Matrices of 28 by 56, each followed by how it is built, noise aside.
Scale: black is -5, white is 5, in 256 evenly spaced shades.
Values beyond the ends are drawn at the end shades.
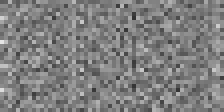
repeating rows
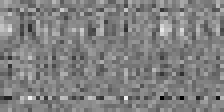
low rank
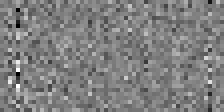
uneven columns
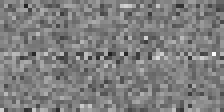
uneven rows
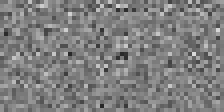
low rank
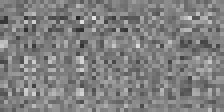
low rank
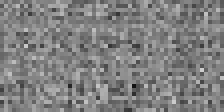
blocks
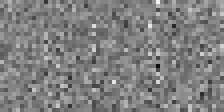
uneven columns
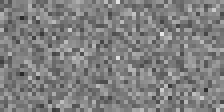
repeating rows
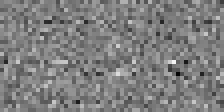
uneven rows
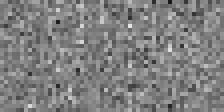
uneven columns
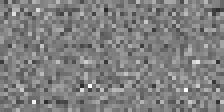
uneven rows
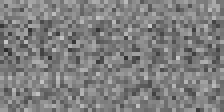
blocks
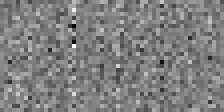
uneven columns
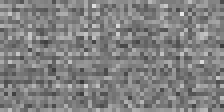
blocks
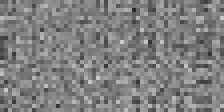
blocks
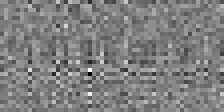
low rank
